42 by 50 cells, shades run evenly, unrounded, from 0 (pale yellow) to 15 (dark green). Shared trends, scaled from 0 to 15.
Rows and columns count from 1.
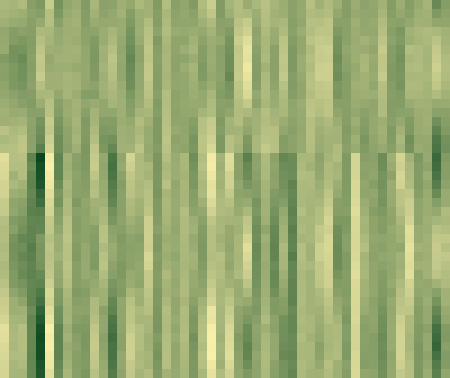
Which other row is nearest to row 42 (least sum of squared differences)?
36
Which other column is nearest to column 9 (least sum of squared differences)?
14
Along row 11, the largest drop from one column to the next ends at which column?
27
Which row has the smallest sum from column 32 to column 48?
28
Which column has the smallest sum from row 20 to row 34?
40
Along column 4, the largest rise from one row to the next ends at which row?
18
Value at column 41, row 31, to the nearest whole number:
5
